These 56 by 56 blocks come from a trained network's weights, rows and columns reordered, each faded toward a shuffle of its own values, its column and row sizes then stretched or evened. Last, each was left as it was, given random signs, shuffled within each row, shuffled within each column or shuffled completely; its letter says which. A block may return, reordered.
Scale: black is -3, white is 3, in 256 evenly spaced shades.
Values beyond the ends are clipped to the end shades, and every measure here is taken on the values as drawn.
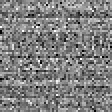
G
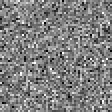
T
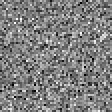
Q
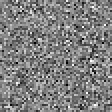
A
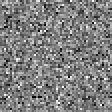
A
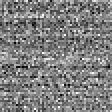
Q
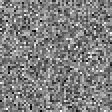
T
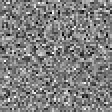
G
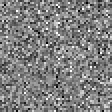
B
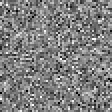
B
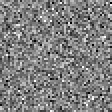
B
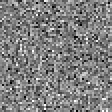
B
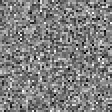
T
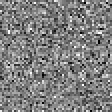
G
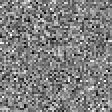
Q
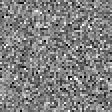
Q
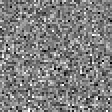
Q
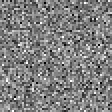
T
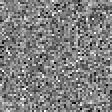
B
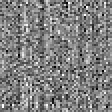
G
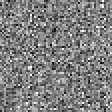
G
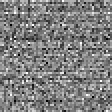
G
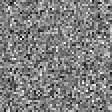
B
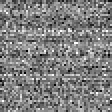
Q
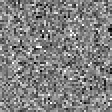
A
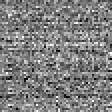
G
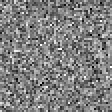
T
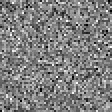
T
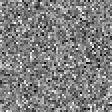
T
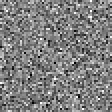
B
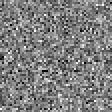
Q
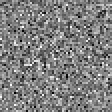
T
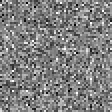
B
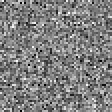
Q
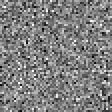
B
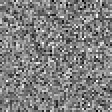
B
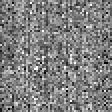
G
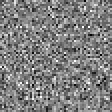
G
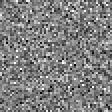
T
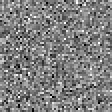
B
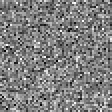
T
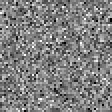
T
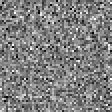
Q
